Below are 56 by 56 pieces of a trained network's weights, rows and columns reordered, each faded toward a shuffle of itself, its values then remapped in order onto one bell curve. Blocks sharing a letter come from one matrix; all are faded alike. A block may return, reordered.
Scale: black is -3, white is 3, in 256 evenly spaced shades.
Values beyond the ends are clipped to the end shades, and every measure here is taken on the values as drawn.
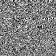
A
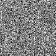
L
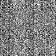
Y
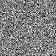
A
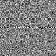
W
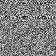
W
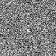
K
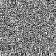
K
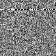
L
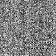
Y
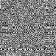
W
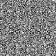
A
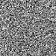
A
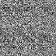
W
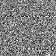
A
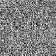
W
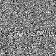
A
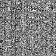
Y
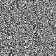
L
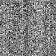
Y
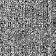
Y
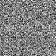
K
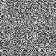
W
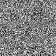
A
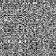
W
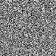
K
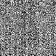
Y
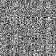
Y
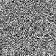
K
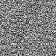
K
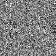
L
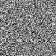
K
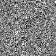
L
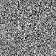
L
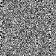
L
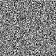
L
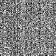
Y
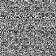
W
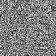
K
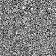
A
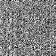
Y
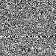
L
